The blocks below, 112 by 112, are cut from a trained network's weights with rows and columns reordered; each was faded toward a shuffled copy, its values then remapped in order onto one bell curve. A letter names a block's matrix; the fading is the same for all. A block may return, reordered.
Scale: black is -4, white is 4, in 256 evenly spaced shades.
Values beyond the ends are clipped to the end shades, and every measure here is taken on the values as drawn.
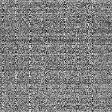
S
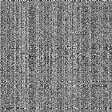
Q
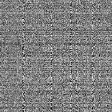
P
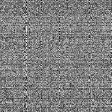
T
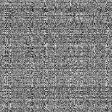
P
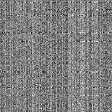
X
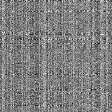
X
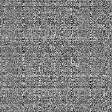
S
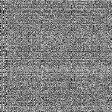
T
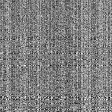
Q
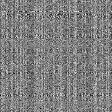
Q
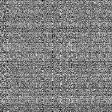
P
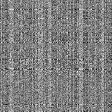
X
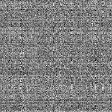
T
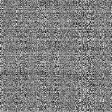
S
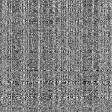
Q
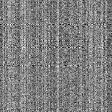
X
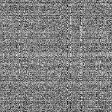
T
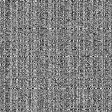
Q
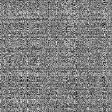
T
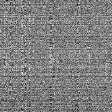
P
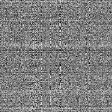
S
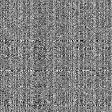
Q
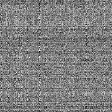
P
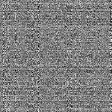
S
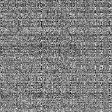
P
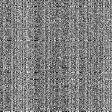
X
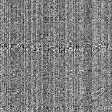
Q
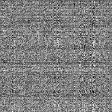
T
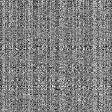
Q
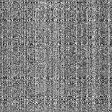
X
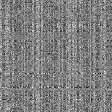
Q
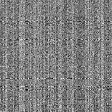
X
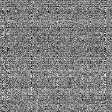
S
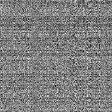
P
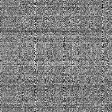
S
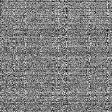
T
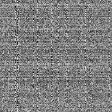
S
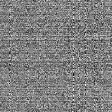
T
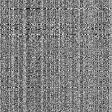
X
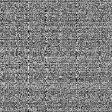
T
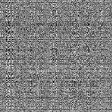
P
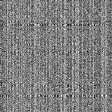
X
